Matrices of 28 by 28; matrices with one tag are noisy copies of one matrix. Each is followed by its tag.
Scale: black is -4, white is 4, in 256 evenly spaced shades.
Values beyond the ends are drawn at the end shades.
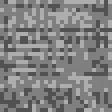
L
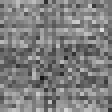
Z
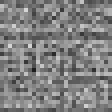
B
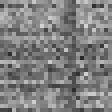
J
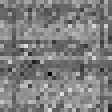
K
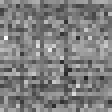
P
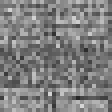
Z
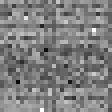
Z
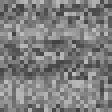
K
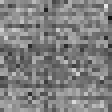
Z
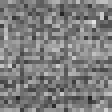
P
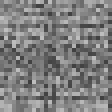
Z
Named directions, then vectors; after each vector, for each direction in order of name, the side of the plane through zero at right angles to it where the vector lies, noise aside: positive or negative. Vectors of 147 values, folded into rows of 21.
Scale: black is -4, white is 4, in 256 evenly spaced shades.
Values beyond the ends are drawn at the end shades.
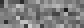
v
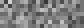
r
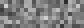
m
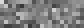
positive, positive, negative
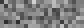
negative, negative, positive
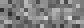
positive, negative, negative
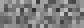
negative, negative, negative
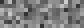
negative, positive, positive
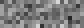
negative, positive, positive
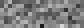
negative, positive, positive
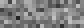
positive, negative, negative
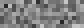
negative, negative, negative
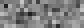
negative, negative, negative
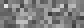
positive, positive, positive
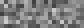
positive, positive, negative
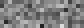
negative, positive, positive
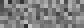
positive, negative, positive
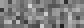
positive, negative, negative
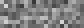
positive, positive, negative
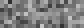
positive, negative, negative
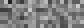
positive, negative, positive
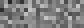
positive, negative, positive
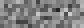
negative, negative, negative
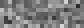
negative, positive, positive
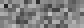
negative, negative, negative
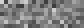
positive, positive, negative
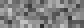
negative, positive, positive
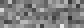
negative, positive, positive
